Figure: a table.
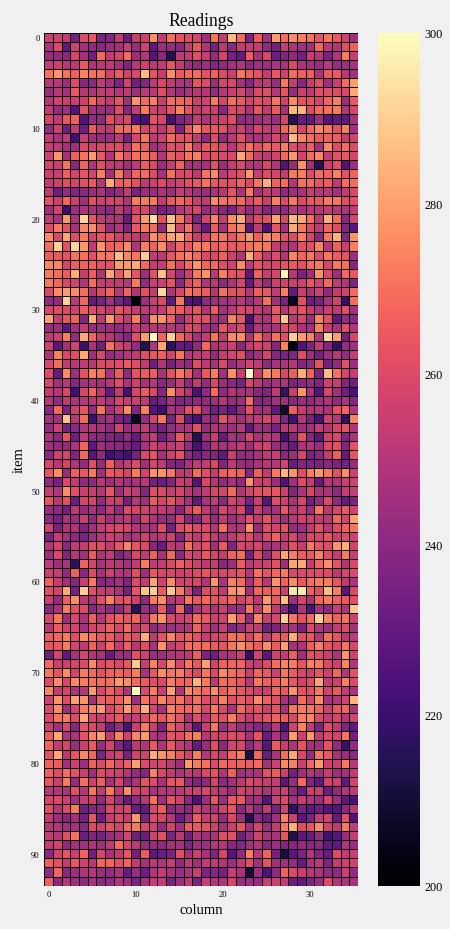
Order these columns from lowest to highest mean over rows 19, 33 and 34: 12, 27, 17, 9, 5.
9, 17, 5, 27, 12
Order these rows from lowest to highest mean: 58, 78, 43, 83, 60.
43, 78, 83, 58, 60
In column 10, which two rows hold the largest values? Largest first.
72, 69
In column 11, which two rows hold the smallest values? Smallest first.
34, 9
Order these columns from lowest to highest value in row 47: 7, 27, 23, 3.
23, 3, 27, 7
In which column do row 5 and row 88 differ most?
28
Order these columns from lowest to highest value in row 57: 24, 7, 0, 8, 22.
8, 0, 7, 24, 22
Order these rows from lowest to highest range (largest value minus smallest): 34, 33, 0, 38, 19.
38, 19, 0, 33, 34
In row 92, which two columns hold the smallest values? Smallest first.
23, 25
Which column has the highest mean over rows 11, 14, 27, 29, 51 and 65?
2
